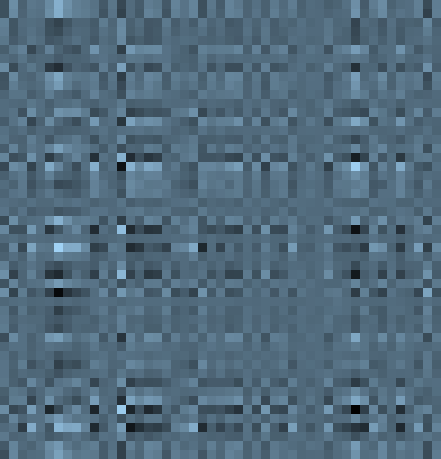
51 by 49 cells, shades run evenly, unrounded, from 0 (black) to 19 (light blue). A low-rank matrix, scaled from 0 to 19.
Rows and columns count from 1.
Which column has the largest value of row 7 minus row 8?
40
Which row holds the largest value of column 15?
19
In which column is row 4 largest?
14
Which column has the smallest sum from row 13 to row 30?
23
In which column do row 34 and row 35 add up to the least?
7
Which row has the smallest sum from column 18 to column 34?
46
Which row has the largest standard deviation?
48
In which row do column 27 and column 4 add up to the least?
33
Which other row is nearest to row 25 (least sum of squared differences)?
2
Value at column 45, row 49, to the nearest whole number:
8
